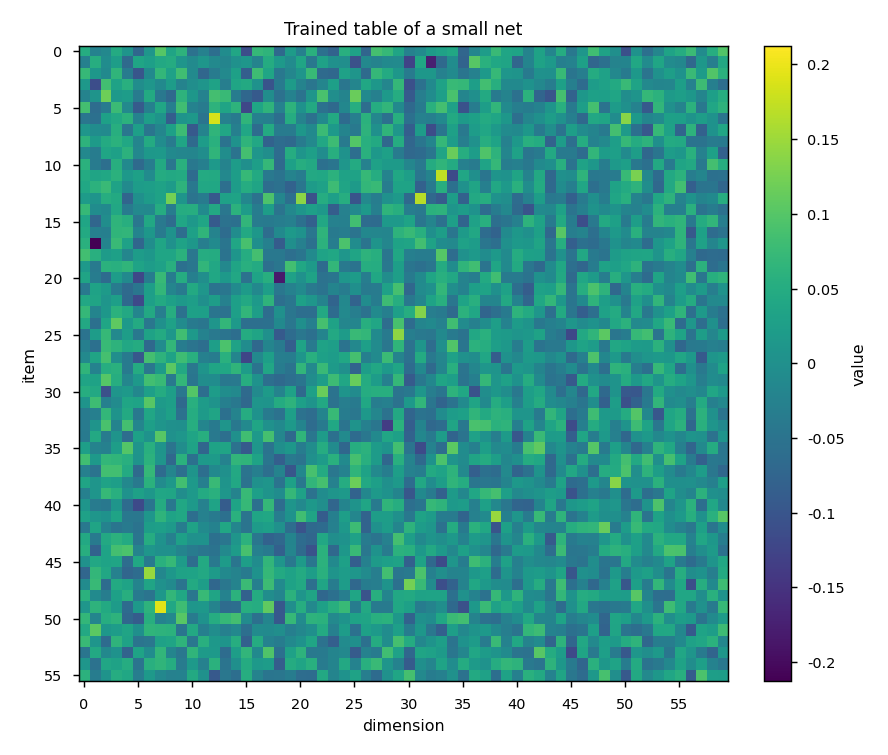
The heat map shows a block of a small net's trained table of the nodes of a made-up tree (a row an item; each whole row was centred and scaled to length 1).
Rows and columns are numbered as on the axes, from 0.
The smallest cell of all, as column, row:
1, 17
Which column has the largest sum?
3
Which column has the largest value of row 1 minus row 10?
36
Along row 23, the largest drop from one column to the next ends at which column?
32
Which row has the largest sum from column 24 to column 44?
0
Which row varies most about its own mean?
13
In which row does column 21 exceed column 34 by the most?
11
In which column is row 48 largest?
51
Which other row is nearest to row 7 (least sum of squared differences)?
28
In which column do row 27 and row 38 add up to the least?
15
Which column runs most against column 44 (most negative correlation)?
26
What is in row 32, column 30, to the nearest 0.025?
-0.075
